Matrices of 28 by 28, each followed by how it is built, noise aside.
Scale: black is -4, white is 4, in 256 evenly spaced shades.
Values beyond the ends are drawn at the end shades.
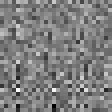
low rank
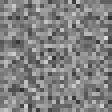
repeating rows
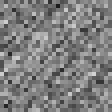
Hankel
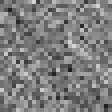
Toeplitz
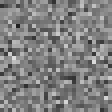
noise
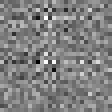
low rank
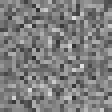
repeating rows
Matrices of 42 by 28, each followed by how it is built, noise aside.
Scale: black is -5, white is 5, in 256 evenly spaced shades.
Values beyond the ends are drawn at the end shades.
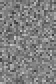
noise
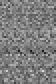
repeating columns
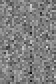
uneven columns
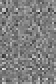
low rank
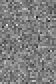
noise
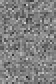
blocks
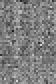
blocks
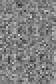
blocks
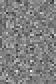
low rank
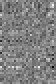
low rank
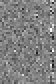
uneven columns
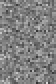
repeating rows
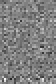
low rank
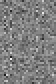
uneven columns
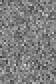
noise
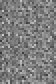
repeating rows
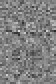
low rank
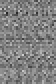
repeating columns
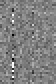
uneven columns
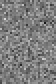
noise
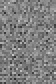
blocks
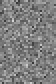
repeating rows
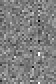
uneven columns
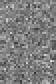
blocks
